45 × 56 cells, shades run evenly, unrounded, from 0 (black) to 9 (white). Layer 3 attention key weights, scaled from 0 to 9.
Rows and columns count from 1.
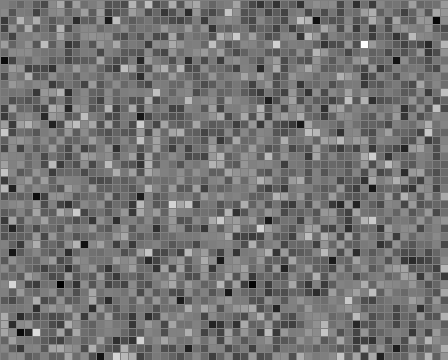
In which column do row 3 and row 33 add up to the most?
15
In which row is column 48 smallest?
45
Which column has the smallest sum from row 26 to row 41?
36
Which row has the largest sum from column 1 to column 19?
16
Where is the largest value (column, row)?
46, 6
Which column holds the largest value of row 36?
2
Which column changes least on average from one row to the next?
25
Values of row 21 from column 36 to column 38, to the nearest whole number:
2 4 4
